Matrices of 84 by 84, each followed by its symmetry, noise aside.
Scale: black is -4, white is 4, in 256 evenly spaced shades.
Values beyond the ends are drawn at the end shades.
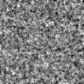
no symmetry.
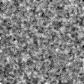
antisymmetric.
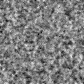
no symmetry.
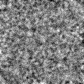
antisymmetric.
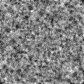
symmetric.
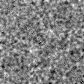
symmetric.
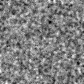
no symmetry.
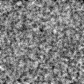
no symmetry.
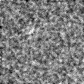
symmetric.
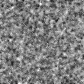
no symmetry.
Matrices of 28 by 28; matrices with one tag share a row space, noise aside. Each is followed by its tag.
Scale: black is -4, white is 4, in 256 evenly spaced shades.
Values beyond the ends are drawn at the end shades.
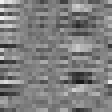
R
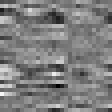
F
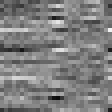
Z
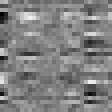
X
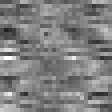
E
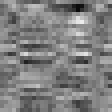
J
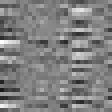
R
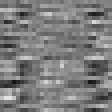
E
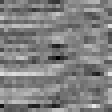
Z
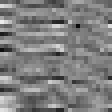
F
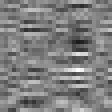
J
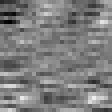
E
